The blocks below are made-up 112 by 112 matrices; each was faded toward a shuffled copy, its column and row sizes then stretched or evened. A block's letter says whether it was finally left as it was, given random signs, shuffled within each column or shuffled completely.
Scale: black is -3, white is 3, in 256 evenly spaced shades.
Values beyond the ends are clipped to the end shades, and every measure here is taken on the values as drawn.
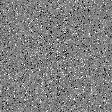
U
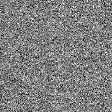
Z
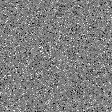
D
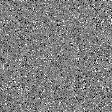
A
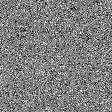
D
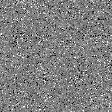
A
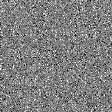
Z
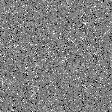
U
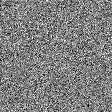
D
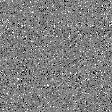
Z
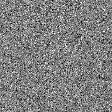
U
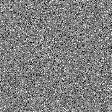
U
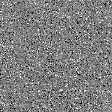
A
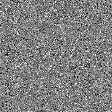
A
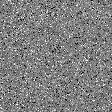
D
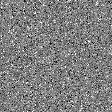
U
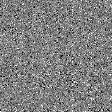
A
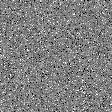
D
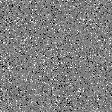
Z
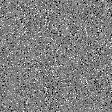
U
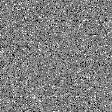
A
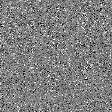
A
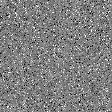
U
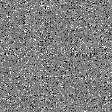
A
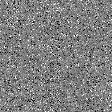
A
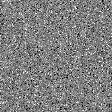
U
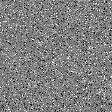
U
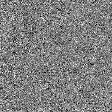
Z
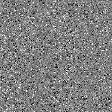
Z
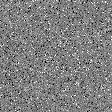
D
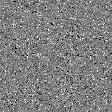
Z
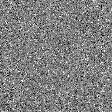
U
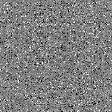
Z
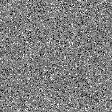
A
